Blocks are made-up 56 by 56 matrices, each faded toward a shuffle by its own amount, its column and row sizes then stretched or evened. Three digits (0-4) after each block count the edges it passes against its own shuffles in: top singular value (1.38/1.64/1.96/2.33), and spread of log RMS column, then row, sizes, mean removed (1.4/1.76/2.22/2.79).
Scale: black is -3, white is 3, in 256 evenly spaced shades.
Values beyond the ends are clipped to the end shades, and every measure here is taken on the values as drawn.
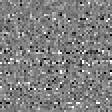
0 0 3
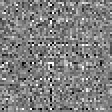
2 3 3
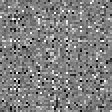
3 2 1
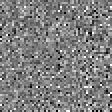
2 2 2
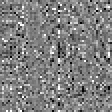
3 3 0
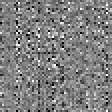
2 4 1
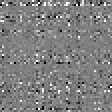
0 3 4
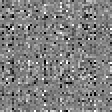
1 3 4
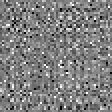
4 1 1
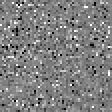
1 1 1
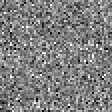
0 0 1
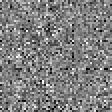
1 2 2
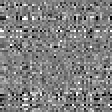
4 1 4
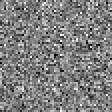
1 2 0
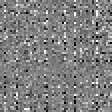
2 4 3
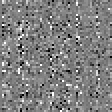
1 4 1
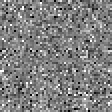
2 1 2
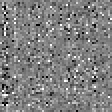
1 3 1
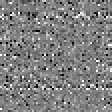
2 1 3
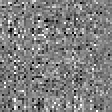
3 3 1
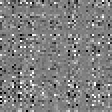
1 4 4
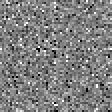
1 1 0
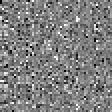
3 3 0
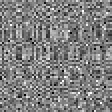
4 0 1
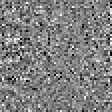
2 2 2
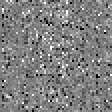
0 3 0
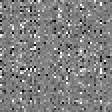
2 4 2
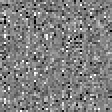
1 3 0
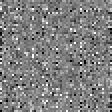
2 3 2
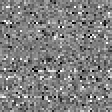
0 0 3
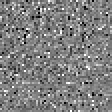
0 1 2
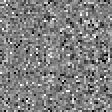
2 1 0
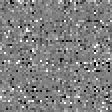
0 2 3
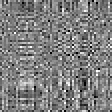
4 2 1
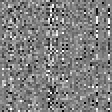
3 4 0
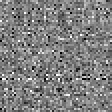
2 1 3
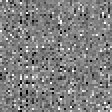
1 3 0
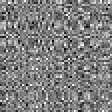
4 1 2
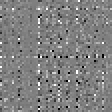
3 4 3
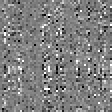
2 4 1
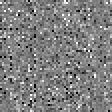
0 3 1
